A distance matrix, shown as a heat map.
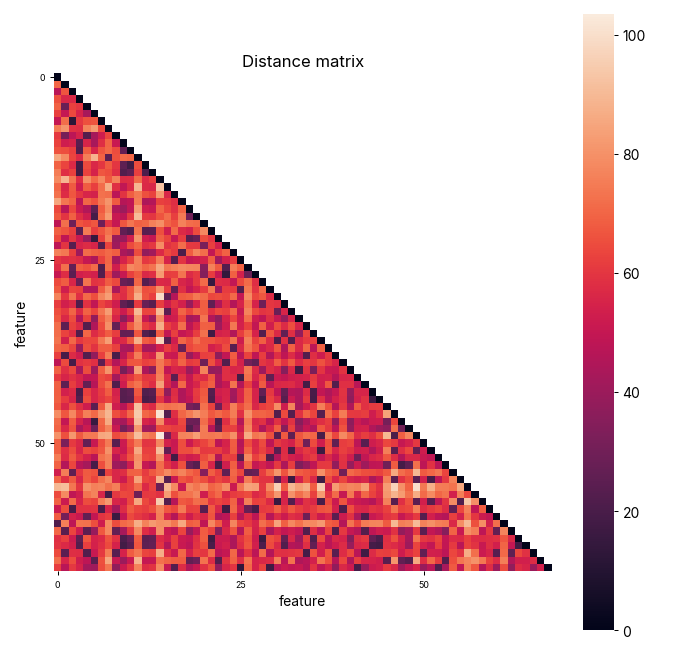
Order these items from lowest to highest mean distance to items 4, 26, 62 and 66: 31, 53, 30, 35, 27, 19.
53, 27, 19, 31, 35, 30
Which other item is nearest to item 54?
6
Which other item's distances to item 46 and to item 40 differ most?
49
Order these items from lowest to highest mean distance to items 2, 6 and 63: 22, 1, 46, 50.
22, 50, 1, 46
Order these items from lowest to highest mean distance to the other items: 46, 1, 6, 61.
1, 6, 46, 61
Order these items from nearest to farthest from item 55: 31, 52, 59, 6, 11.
52, 31, 59, 6, 11
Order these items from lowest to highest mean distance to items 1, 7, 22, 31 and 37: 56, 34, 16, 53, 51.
53, 34, 16, 51, 56
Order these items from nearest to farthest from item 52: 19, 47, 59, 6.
47, 19, 59, 6
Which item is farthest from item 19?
11
